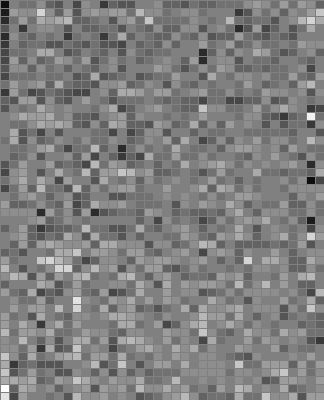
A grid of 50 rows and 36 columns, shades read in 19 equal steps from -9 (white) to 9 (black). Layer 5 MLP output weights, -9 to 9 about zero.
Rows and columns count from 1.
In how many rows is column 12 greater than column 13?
21
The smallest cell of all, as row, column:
49, 1
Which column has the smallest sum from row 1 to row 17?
5
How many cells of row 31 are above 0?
15
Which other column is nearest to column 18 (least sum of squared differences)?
22
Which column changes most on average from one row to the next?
35
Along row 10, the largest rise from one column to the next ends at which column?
12
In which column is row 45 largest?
28
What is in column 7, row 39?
-4
